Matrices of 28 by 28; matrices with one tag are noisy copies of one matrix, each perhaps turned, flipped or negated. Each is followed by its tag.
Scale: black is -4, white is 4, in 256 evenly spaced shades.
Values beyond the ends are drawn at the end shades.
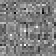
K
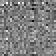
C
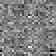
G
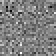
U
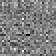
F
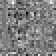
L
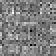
K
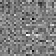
F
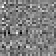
C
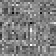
K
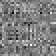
K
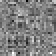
L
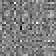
F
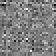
G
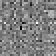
F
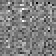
C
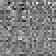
C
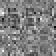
L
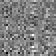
C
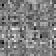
L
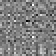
F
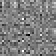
F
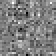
L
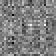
K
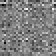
G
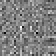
F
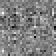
L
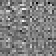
C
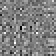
F
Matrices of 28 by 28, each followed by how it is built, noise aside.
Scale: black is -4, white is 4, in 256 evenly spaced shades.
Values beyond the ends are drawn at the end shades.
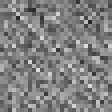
Toeplitz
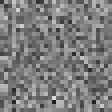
repeating columns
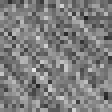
Toeplitz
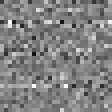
uneven rows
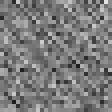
Toeplitz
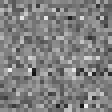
uneven rows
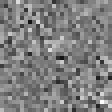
block diagonal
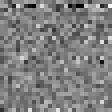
uneven rows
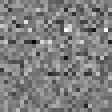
uneven rows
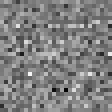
uneven rows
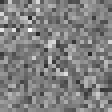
block diagonal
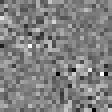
block diagonal
